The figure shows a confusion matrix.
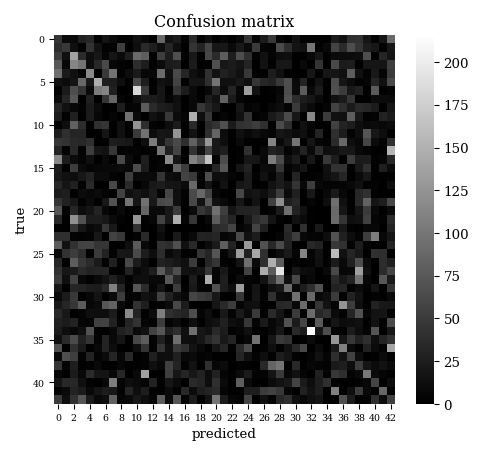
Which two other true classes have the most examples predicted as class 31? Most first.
25, 6
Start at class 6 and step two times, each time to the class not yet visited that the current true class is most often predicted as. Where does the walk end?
2
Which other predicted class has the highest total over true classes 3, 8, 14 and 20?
0
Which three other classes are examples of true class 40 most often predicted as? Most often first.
7, 23, 30
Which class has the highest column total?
35
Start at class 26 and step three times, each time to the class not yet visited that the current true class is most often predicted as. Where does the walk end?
19
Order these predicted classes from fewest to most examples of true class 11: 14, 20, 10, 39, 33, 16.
16, 14, 33, 10, 39, 20
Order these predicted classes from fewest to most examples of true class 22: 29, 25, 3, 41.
41, 3, 29, 25
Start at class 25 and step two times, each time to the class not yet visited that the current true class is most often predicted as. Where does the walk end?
15
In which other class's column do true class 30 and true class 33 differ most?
32
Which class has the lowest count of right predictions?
8
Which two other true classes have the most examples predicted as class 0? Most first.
14, 4
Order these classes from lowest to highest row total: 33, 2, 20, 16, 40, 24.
16, 40, 33, 20, 2, 24
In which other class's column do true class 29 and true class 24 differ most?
23
